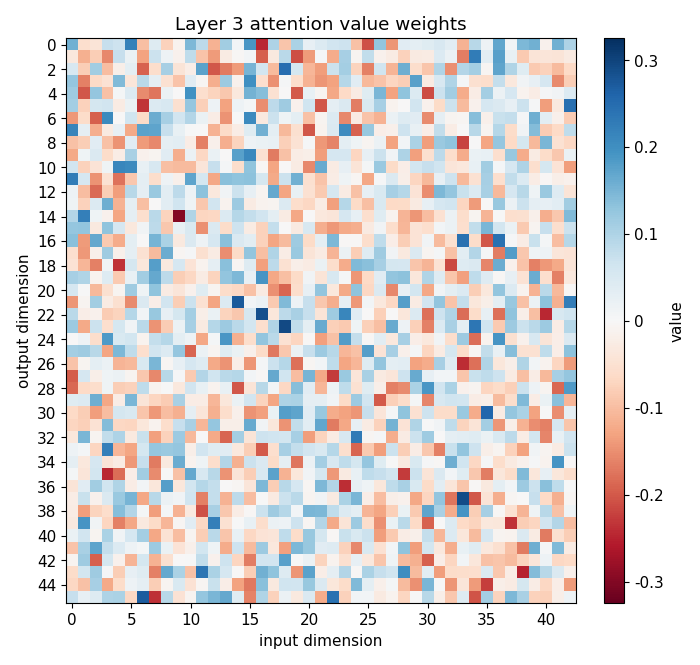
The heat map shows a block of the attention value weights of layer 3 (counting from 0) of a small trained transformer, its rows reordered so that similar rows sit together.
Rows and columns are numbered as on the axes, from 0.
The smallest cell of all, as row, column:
14, 9
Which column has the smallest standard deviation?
31
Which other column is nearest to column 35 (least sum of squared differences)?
37
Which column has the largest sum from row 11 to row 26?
7
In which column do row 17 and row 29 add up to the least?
36
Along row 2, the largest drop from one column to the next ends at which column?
12
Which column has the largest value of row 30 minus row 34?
19
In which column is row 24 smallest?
34
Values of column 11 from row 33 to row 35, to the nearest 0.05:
0.05 0 0.05
